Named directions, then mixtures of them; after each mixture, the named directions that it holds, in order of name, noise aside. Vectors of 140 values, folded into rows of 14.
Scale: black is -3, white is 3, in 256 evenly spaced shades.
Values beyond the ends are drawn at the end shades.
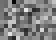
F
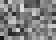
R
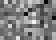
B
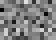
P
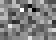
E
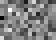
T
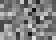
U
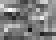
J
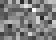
E, U.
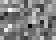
B, J, T.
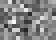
F, R.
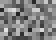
E, J, P.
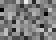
P.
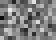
F, T.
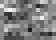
J.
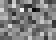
E.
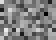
P, T.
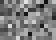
B, T.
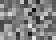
U.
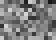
E, T, U.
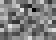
E.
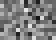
R, U.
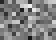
E, T.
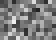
F, J, P.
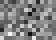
F, U.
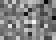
B.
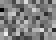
E, P.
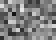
R.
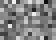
B, E.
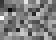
J, R, T.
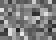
P, R.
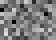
P.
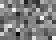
J, R, U.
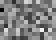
F, P.
